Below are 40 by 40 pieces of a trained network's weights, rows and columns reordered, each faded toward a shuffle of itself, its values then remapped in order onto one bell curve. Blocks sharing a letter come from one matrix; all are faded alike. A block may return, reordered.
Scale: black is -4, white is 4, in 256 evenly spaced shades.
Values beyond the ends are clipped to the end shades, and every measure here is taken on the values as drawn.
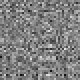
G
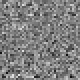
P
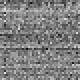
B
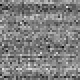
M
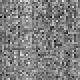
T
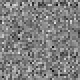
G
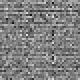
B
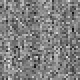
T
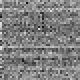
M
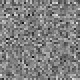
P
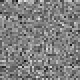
P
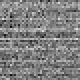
M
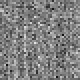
T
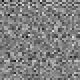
G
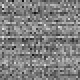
M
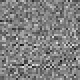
G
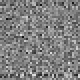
G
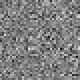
G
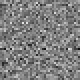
P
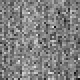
T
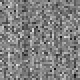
T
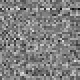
G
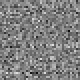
P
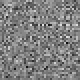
P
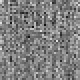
T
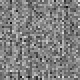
T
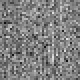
T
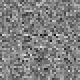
P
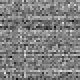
M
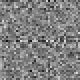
G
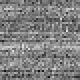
M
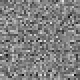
P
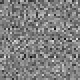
G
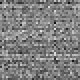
B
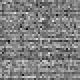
M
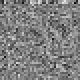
P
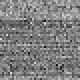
B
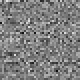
G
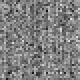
T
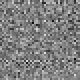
G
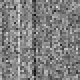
T
